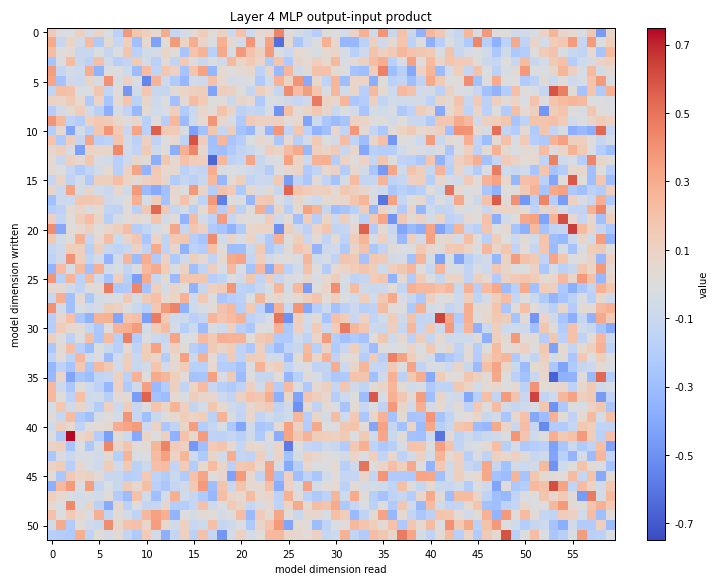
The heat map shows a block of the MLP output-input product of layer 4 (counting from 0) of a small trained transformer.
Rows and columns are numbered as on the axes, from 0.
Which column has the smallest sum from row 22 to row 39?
4
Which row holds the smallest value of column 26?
38
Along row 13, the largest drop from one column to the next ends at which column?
17
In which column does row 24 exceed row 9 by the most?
27
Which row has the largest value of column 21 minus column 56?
47
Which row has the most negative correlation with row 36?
29
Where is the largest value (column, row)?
2, 41
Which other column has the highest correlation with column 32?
9
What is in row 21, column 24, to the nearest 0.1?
0.3
